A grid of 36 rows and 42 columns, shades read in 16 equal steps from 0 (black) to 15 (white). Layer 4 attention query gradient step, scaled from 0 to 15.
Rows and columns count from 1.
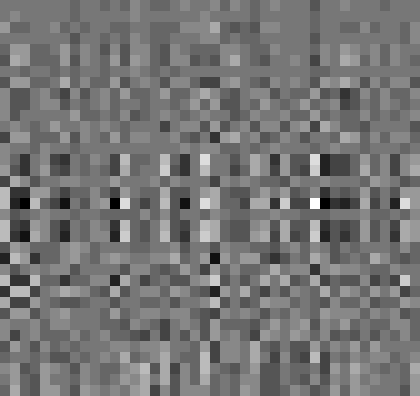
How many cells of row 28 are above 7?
11
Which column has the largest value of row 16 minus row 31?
17
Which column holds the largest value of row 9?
21
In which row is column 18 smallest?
34
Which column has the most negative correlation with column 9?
27
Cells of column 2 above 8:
13
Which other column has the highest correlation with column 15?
36
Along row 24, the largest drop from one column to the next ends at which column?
22
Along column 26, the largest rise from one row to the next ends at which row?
32
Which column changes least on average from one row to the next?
10
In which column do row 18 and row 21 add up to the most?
1
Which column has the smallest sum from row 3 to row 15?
8
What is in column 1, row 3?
9
